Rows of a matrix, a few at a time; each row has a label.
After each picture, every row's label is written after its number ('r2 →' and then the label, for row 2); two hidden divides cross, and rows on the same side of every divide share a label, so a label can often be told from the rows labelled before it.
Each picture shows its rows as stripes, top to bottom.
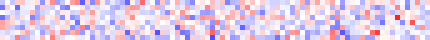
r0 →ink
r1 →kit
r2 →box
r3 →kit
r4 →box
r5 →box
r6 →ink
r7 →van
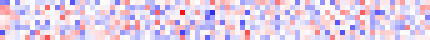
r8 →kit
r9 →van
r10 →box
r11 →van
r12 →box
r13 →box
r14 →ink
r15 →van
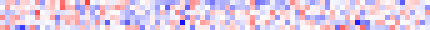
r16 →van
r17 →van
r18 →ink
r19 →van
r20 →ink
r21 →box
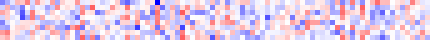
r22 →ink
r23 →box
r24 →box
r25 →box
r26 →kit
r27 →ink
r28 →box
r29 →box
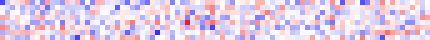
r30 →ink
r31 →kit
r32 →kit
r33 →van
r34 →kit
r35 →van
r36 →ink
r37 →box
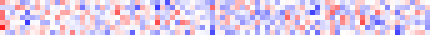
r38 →van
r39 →ink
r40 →van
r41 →box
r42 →box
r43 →van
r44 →van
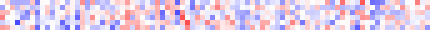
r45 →box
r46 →kit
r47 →box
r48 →box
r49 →kit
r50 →box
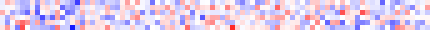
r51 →box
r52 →kit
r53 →box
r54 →kit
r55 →ink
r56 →kit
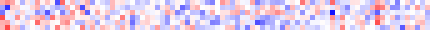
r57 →van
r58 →ink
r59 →kit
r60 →van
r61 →van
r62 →box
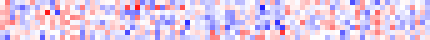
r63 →box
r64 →box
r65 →van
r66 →van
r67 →van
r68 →van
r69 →ink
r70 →ink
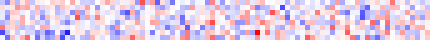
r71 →ink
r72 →van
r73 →ink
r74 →ink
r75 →kit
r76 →van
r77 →kit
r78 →kit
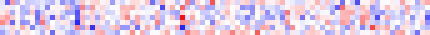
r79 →kit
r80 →box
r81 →box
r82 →box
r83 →box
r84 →ink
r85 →kit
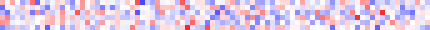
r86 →box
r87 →kit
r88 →ink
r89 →van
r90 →van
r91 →kit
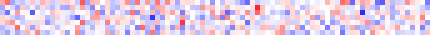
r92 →box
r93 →kit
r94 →ink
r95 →box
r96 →box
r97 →ink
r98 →ink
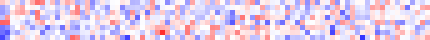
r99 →van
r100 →ink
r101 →ink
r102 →ink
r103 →van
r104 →kit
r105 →kit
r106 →ink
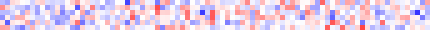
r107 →ink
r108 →box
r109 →kit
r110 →kit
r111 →ink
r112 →box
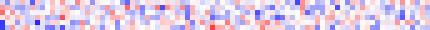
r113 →ink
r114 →box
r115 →van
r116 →van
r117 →kit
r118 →kit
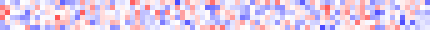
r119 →kit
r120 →van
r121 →box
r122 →box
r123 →van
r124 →kit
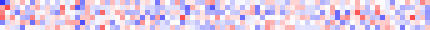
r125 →ink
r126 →van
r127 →van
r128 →box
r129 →ink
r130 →box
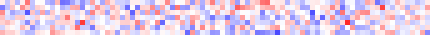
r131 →kit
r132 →ink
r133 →box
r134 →van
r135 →box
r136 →ink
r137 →van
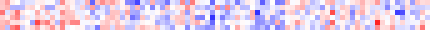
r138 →van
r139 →box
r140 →van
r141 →van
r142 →van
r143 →van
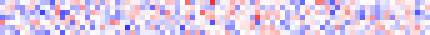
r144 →kit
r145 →box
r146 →kit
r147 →kit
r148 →van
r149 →ink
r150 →kit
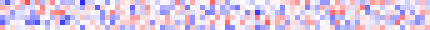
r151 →ink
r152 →van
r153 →van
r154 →kit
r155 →kit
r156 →van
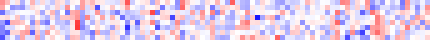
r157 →box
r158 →box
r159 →ink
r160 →van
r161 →ink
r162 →ink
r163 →ink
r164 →ink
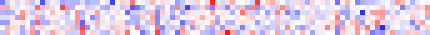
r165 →kit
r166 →van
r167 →ink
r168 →ink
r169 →ink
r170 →box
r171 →box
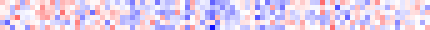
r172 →van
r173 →van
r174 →van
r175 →van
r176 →ink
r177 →van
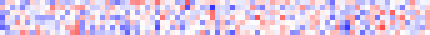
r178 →kit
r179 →van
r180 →ink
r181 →kit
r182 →ink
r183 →ink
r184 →ink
